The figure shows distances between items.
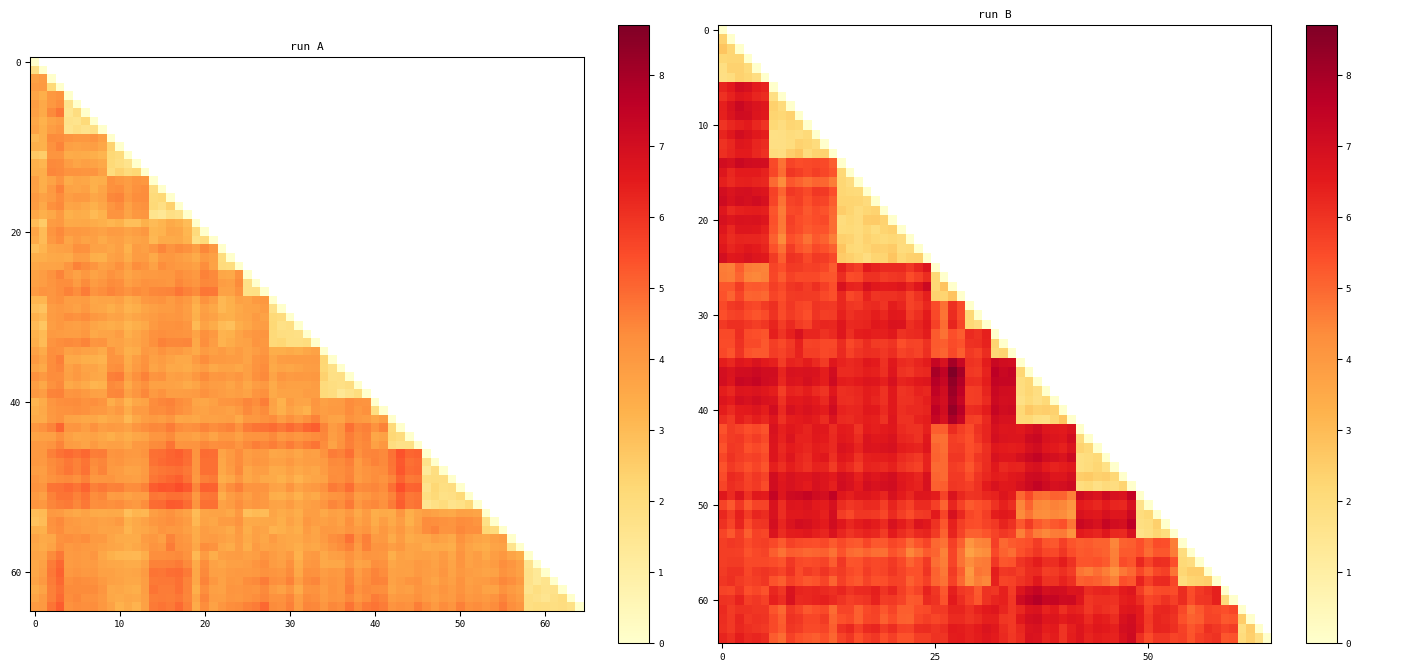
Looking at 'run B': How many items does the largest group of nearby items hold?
11
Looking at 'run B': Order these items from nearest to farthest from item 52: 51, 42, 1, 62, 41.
51, 41, 1, 62, 42
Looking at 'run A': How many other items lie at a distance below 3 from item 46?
6
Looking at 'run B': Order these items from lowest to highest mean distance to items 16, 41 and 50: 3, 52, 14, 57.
52, 14, 57, 3
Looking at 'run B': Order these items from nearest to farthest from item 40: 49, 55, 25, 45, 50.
50, 49, 55, 45, 25
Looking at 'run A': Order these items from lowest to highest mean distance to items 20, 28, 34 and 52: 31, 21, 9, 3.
31, 21, 9, 3
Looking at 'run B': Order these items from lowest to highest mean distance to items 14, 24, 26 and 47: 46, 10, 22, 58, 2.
22, 46, 58, 10, 2
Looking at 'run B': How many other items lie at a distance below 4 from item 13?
7
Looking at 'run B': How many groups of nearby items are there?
12
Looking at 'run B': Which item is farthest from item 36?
27
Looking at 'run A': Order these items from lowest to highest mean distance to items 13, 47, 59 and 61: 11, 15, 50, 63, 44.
63, 11, 50, 44, 15
